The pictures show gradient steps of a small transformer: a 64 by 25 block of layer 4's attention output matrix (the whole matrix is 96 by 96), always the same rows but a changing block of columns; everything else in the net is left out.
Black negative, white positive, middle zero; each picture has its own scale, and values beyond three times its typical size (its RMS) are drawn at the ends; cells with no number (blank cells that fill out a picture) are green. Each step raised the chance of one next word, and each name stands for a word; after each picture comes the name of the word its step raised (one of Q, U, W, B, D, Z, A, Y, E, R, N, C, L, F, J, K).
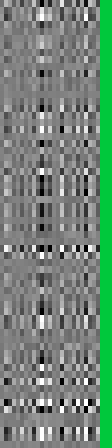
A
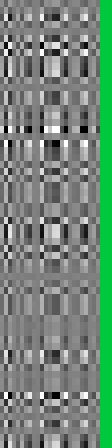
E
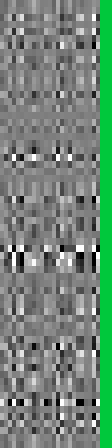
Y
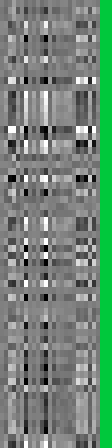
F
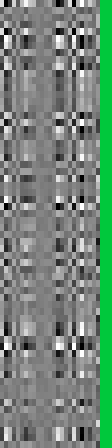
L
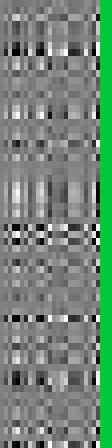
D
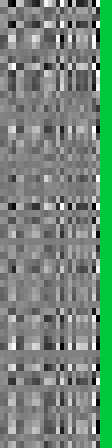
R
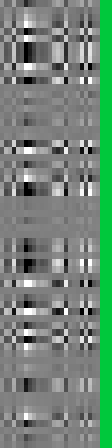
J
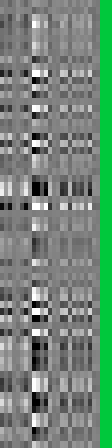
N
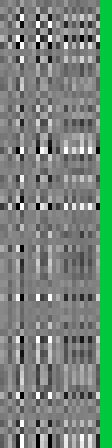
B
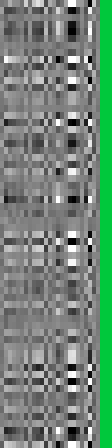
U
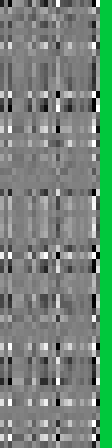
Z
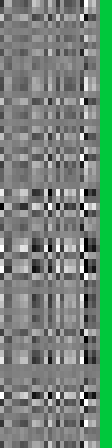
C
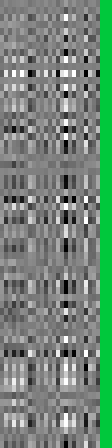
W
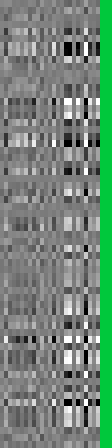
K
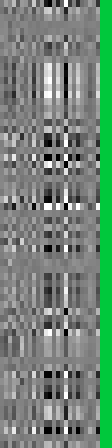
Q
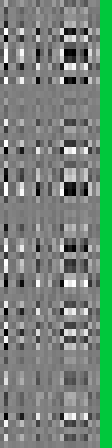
J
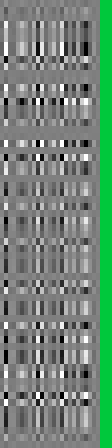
K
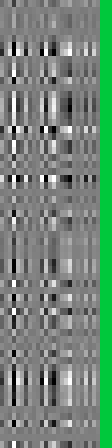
F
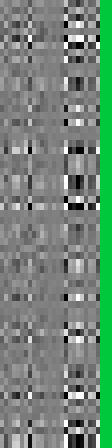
B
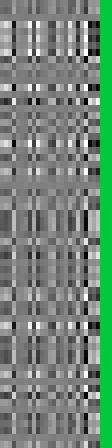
K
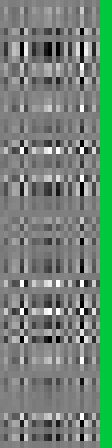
J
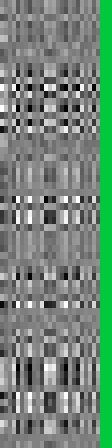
W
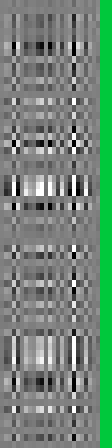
N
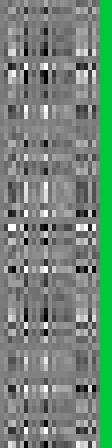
D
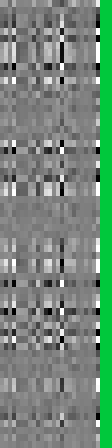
J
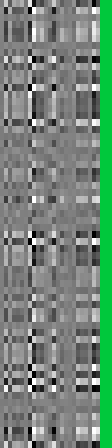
U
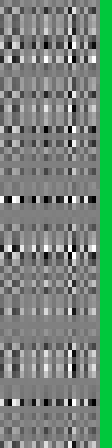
Y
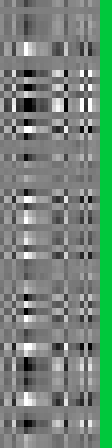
W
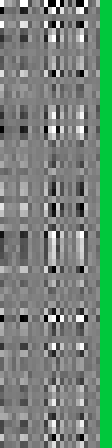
R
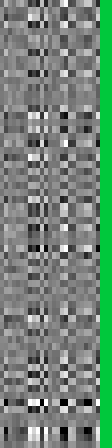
A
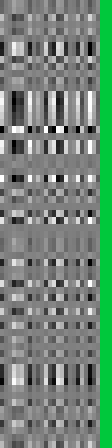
F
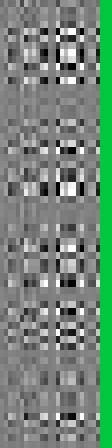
J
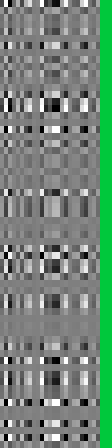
Z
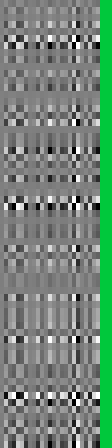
B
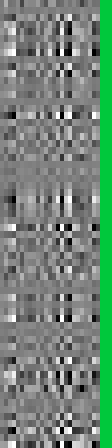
D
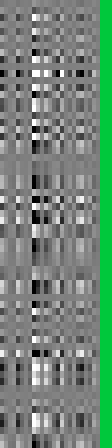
W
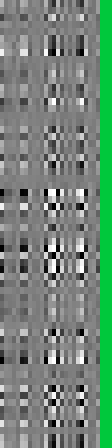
C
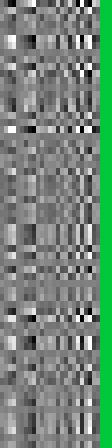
R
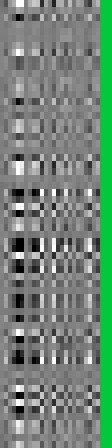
C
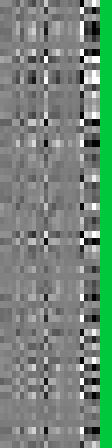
U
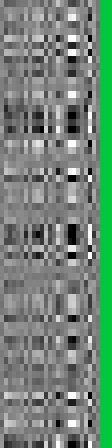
E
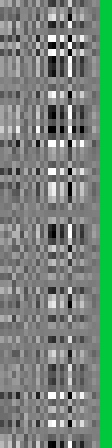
E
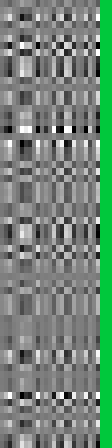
E
